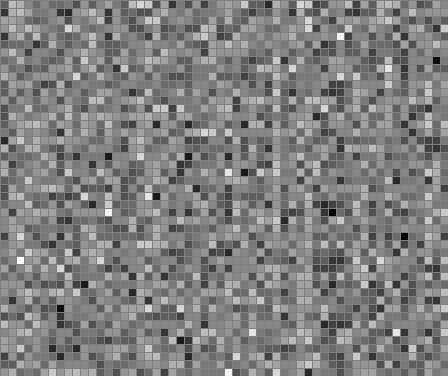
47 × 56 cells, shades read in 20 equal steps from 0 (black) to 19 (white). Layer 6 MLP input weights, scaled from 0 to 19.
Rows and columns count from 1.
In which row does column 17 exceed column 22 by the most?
1
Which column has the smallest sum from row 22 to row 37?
42
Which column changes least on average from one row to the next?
28
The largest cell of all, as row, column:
33, 3
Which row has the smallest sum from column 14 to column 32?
10
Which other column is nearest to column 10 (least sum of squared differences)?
7
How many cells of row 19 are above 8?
35
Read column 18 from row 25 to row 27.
11 11 11
